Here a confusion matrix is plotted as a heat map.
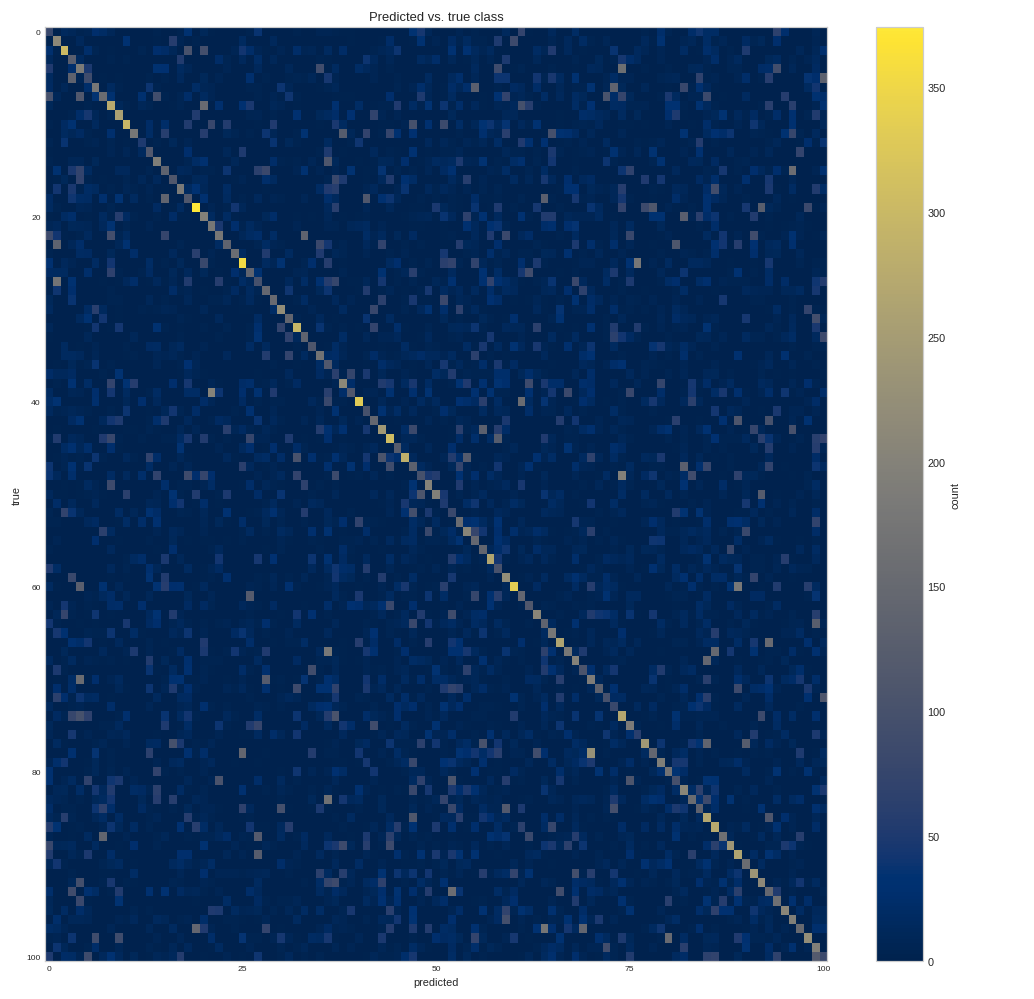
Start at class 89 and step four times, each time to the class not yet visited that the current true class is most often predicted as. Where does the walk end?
4
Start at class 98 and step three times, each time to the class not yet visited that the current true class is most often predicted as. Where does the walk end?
36
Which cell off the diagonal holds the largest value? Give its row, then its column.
78, 70
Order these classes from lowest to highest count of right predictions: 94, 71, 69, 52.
52, 69, 71, 94
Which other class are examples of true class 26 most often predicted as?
62
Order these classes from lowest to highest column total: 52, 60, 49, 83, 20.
83, 60, 49, 20, 52
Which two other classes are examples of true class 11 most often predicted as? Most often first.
38, 65
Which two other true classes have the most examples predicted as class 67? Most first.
39, 88
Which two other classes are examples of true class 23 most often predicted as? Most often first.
1, 81
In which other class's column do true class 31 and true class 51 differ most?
99
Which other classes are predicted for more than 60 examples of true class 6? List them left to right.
55, 73, 82
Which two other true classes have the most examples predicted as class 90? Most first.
77, 54
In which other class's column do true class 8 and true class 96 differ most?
20
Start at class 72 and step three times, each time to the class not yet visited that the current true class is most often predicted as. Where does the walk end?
82
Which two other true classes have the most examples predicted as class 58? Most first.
44, 4
